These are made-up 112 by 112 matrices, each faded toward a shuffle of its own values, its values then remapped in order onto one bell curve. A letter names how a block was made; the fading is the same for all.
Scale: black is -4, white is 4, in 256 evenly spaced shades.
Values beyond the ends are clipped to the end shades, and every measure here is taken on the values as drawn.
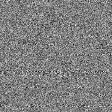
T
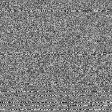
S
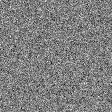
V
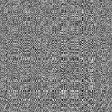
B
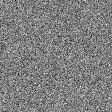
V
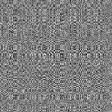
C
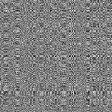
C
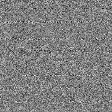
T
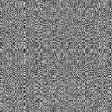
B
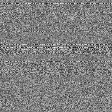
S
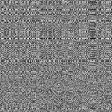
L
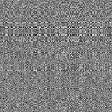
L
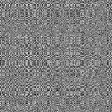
C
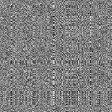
B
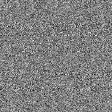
T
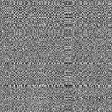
L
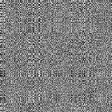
B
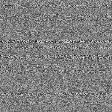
S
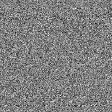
T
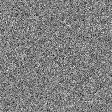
V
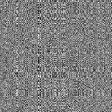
B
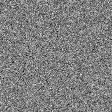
V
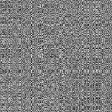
B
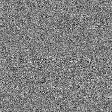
T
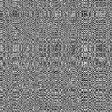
C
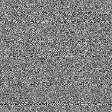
S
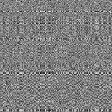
L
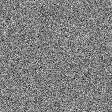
V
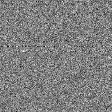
T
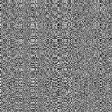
B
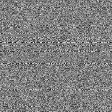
S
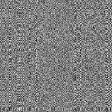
B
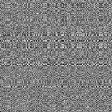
L
